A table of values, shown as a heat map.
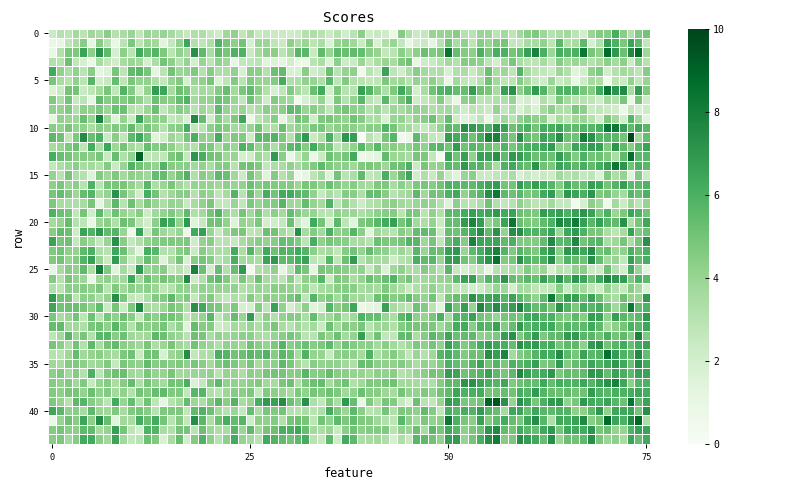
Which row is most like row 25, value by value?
9
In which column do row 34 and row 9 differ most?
55
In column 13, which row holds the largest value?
6
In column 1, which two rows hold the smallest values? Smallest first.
1, 6
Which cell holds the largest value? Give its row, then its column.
11, 73
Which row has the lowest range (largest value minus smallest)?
27
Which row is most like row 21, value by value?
31
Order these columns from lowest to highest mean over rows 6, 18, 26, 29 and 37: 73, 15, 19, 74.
19, 15, 73, 74
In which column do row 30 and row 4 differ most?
39
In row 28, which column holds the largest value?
63
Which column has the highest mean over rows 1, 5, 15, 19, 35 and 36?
74
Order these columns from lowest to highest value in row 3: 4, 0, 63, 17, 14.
4, 63, 0, 17, 14
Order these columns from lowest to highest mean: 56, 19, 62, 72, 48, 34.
34, 48, 19, 72, 62, 56
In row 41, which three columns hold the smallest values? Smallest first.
0, 8, 25
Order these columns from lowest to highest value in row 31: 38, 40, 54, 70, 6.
40, 70, 38, 6, 54
